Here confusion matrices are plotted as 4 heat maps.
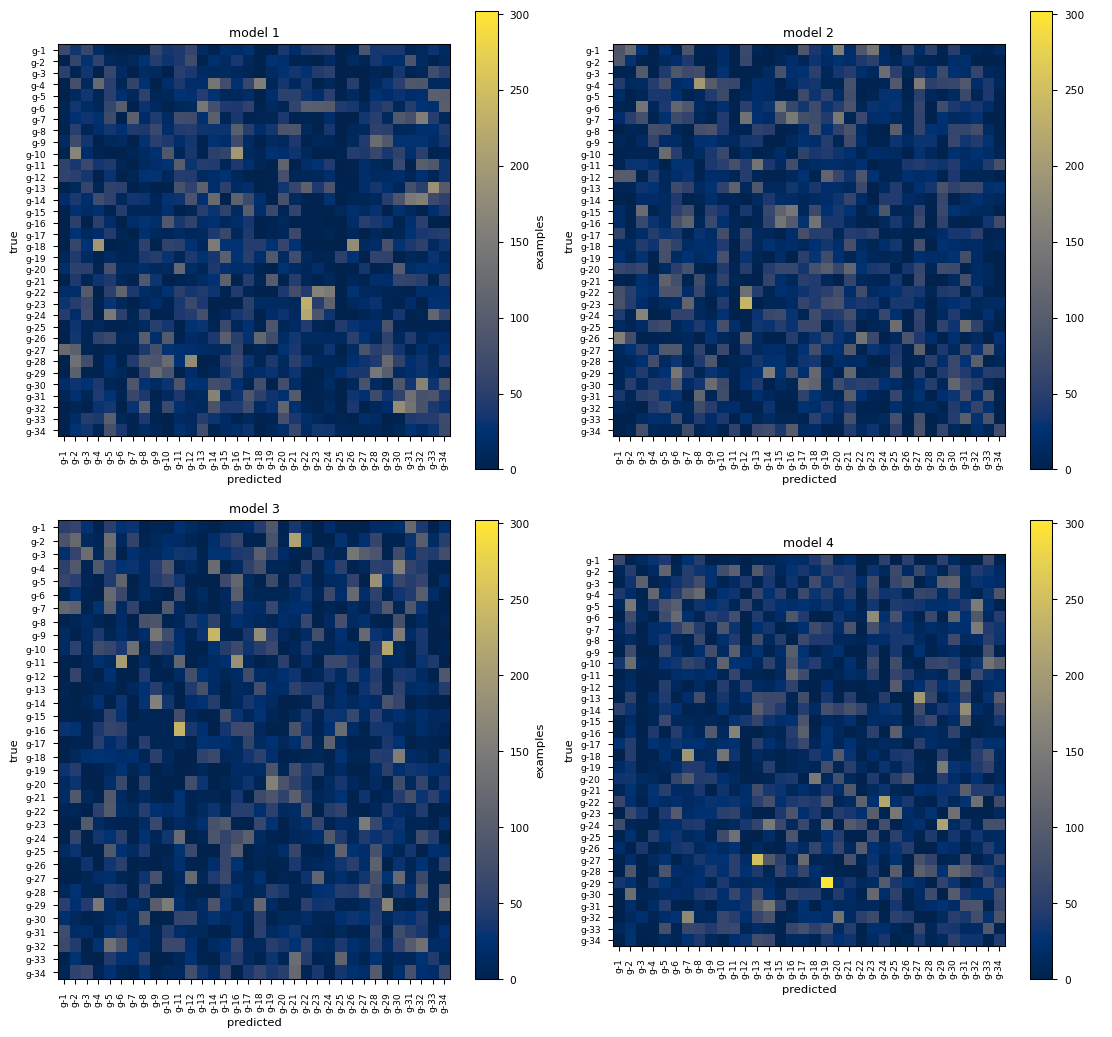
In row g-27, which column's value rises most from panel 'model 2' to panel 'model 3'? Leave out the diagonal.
g-30
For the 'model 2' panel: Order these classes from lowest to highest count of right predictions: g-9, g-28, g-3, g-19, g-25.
g-9, g-28, g-19, g-3, g-25
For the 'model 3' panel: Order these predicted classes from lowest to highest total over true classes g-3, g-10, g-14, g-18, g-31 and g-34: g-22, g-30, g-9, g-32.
g-22, g-32, g-9, g-30
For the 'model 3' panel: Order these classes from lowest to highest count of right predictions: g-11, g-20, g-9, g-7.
g-7, g-20, g-11, g-9
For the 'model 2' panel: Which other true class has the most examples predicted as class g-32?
g-28
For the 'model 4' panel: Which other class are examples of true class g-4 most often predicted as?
g-8
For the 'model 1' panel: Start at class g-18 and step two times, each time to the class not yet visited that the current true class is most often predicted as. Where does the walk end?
g-14
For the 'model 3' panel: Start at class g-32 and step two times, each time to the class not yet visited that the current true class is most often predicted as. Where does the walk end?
g-28
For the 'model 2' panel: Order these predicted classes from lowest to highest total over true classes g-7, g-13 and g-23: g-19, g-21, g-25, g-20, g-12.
g-21, g-25, g-19, g-20, g-12
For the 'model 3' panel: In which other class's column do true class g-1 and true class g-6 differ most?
g-26
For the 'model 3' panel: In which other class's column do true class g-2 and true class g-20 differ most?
g-21
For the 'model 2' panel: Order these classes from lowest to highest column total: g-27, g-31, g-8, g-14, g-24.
g-24, g-14, g-8, g-31, g-27
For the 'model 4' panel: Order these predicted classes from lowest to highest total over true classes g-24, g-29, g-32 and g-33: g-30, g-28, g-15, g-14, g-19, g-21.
g-28, g-15, g-30, g-21, g-14, g-19
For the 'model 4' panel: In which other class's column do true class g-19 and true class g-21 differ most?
g-29
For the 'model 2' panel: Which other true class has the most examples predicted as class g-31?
g-25
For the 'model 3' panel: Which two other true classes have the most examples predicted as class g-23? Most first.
g-27, g-9
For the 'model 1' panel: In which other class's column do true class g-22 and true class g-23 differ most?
g-6
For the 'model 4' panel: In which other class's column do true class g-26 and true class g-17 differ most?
g-22
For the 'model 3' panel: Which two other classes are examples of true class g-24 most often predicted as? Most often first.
g-11, g-17
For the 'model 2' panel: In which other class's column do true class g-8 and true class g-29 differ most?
g-6
